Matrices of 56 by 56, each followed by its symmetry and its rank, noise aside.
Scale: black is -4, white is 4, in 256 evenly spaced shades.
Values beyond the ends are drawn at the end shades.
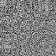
symmetric, rank eight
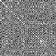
symmetric, rank six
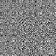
symmetric, rank eight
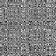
antisymmetric, rank six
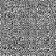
no symmetry, rank eight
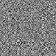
no symmetry, rank eight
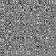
antisymmetric, rank eight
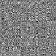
antisymmetric, rank eight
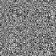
no symmetry, rank six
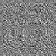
antisymmetric, rank six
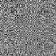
no symmetry, rank six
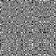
antisymmetric, rank four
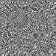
symmetric, rank eight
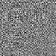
antisymmetric, rank eight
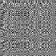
no symmetry, rank four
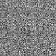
antisymmetric, rank eight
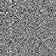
antisymmetric, rank eight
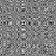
antisymmetric, rank four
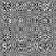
no symmetry, rank four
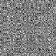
antisymmetric, rank eight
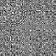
symmetric, rank eight
